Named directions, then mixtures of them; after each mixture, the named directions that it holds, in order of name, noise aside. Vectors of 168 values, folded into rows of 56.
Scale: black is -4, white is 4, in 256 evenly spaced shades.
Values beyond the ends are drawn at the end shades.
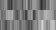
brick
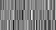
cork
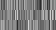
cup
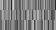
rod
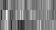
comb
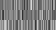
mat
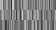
mat, rod.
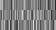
cork, rod.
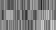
brick, mat.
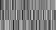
cork, mat, rod.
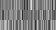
mat.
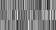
cup.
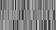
cork, cup, mat.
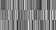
cup.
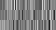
cork, cup, mat.
